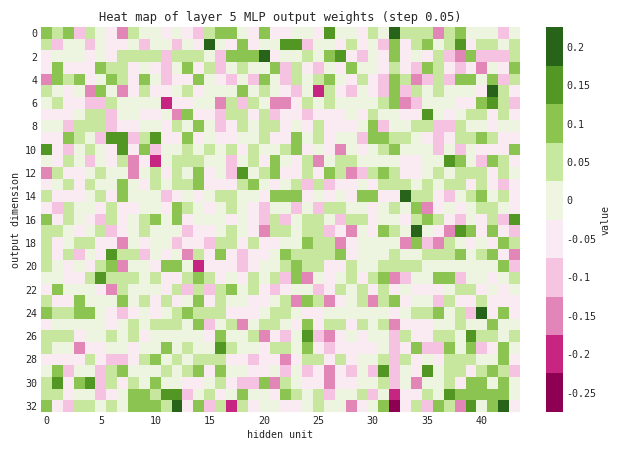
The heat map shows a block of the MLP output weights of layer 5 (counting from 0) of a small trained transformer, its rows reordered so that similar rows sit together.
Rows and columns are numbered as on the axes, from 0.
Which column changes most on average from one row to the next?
38
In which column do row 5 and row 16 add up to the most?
41
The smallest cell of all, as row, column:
32, 32
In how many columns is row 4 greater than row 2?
15
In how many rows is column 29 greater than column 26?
14
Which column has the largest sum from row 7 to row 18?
34
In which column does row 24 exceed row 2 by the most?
40
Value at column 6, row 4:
0.1
